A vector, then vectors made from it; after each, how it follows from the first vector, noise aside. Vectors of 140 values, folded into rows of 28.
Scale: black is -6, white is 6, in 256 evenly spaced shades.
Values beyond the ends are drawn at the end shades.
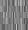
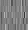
wrapped around, negated, partly zeroed.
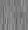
wrapped around, shrunk.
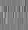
partly zeroed.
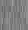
wrapped around, shrunk.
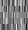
scaled up.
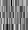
reversed, negated, scaled up.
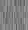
negated, shrunk.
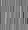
wrapped around, negated, partly zeroed.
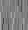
wrapped around, negated, partly zeroed.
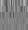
reversed, negated, partly zeroed.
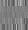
partly zeroed.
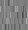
wrapped around, negated, partly zeroed.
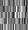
wrapped around, scaled up.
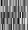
wrapped around, scaled up.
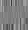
reversed, negated, partly zeroed.
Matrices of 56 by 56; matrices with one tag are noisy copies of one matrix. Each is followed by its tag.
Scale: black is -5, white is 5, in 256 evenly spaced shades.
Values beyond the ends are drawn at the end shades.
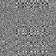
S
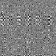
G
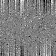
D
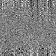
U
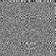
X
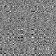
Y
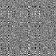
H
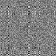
H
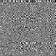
X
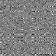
Y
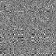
Y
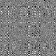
H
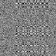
S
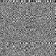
X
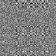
S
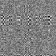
G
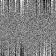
D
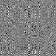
H
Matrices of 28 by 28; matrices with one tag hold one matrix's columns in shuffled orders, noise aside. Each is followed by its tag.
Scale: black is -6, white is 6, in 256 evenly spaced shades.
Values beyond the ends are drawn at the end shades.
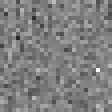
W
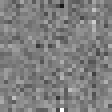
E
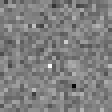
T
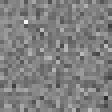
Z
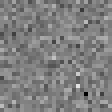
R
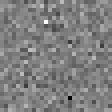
Z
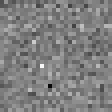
T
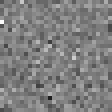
Z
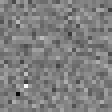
R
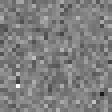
R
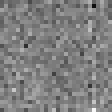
E
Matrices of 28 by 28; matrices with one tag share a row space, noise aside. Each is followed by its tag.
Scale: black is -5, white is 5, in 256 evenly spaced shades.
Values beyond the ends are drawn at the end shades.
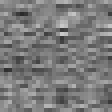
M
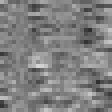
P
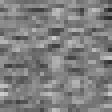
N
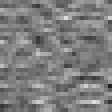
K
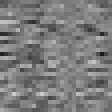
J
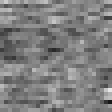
N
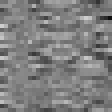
P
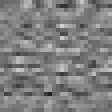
M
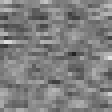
N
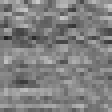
M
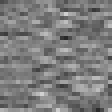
K
